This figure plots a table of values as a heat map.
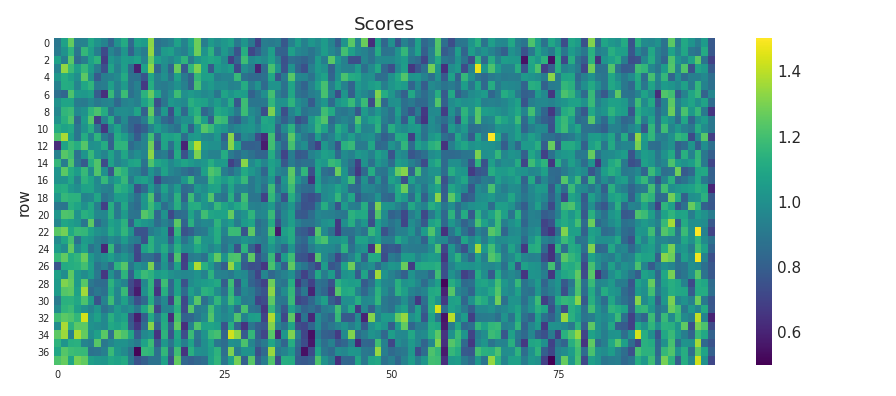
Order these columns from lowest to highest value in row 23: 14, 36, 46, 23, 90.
36, 90, 23, 46, 14
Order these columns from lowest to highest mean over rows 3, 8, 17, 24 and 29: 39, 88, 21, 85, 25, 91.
85, 25, 39, 88, 91, 21
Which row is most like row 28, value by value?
29
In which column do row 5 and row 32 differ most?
59
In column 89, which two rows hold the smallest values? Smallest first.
26, 12
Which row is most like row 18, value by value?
31
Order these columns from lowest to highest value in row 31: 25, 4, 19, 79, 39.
19, 39, 79, 25, 4
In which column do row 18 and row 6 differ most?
76
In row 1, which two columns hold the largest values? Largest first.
14, 21
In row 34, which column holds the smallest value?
38
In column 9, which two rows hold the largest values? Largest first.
34, 15
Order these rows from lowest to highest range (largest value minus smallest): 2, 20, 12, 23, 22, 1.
23, 20, 1, 2, 12, 22
